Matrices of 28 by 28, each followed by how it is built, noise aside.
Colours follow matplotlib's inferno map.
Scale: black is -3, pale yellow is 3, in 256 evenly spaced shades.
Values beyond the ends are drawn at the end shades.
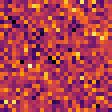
Toeplitz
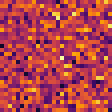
noise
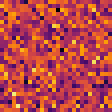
Toeplitz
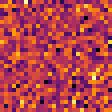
noise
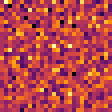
repeating rows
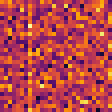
repeating rows
